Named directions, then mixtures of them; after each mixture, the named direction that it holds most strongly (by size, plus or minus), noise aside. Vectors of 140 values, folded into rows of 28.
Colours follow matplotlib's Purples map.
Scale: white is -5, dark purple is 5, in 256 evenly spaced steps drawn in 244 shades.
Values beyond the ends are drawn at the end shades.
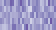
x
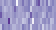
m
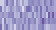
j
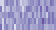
j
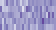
j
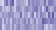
j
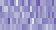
m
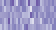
x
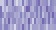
j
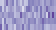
j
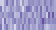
j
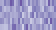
x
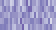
x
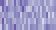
j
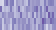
j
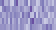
x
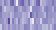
m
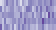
j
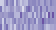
j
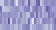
m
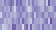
x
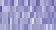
x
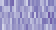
x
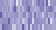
m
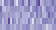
m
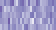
x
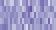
x
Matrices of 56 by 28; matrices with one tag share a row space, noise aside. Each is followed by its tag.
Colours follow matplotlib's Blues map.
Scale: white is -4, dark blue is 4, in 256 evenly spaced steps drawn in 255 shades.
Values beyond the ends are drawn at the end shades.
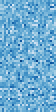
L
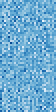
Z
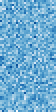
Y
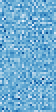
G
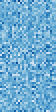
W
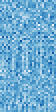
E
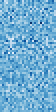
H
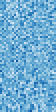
Y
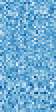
Y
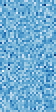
Z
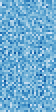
Z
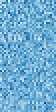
Z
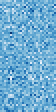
H
